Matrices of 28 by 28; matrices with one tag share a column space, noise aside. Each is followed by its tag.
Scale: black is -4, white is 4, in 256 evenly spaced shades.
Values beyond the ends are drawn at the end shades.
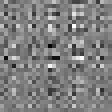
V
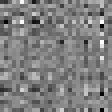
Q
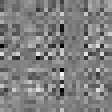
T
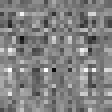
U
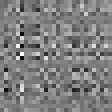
T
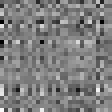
Q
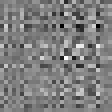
V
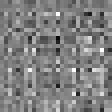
U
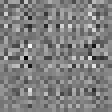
V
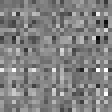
U
